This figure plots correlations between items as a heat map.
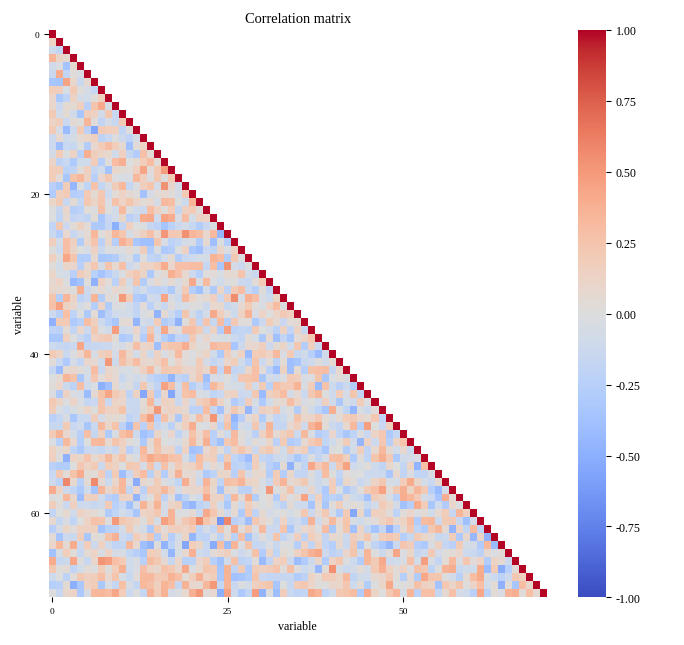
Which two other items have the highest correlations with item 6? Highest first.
56, 2
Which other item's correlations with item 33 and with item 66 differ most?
7
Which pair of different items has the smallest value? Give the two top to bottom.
24, 61
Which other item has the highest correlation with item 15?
47
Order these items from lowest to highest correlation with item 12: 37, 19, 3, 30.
3, 19, 37, 30
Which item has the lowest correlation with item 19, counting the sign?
64
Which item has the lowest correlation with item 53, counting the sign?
2
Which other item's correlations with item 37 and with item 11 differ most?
49
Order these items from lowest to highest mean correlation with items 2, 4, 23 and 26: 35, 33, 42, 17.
17, 42, 35, 33
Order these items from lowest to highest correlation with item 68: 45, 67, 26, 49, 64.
26, 64, 45, 49, 67
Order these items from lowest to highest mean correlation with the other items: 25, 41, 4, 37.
4, 41, 37, 25
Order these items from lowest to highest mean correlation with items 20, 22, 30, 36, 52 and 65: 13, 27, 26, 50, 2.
13, 27, 26, 2, 50
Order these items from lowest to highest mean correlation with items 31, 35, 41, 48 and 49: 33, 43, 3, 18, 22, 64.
3, 64, 18, 33, 22, 43
